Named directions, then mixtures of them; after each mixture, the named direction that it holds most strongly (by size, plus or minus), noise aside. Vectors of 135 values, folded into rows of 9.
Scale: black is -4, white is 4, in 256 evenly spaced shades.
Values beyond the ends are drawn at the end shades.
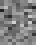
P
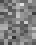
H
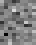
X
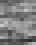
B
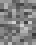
P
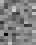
X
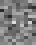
P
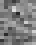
X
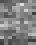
B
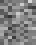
H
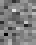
X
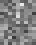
H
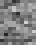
X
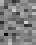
X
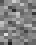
X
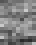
B
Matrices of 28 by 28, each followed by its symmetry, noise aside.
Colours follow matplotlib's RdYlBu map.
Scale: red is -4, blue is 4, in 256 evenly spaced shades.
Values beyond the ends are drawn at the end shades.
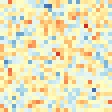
symmetric across the other diagonal.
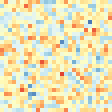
antisymmetric.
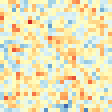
symmetric across the other diagonal.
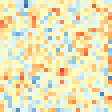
antisymmetric.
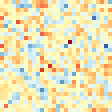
symmetric across the other diagonal.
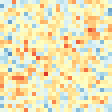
same after a half turn.
